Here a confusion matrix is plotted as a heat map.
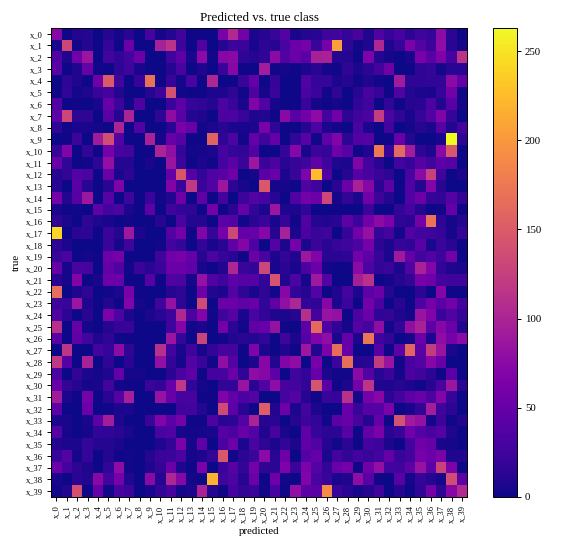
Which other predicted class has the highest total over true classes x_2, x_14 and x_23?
x_26
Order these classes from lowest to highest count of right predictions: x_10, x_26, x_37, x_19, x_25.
x_19, x_26, x_10, x_37, x_25
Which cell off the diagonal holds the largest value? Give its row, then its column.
x_9, x_38
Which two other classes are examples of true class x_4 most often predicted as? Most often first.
x_9, x_5
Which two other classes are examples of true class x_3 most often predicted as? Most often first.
x_20, x_17
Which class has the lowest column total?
x_8
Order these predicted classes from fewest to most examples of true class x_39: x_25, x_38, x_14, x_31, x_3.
x_3, x_31, x_25, x_38, x_14
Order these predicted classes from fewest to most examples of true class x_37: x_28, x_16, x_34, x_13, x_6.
x_13, x_16, x_34, x_28, x_6
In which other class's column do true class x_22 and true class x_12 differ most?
x_25
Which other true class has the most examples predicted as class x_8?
x_2
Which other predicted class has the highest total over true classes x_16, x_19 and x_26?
x_30
